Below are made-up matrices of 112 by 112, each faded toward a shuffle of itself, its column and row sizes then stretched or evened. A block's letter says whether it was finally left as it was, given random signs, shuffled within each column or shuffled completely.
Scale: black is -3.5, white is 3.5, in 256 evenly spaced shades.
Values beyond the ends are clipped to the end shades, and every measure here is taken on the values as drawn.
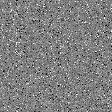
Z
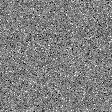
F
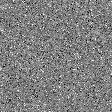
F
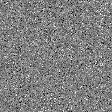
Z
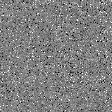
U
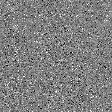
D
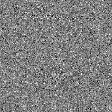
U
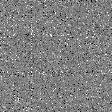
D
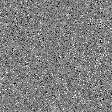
Z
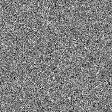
Z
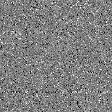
U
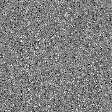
Z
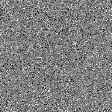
D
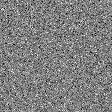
F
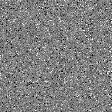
U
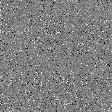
D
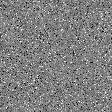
F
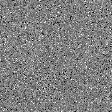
D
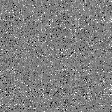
U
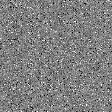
D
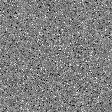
F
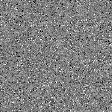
D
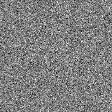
Z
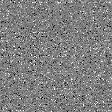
U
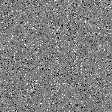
D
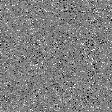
U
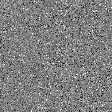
Z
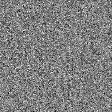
Z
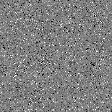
U
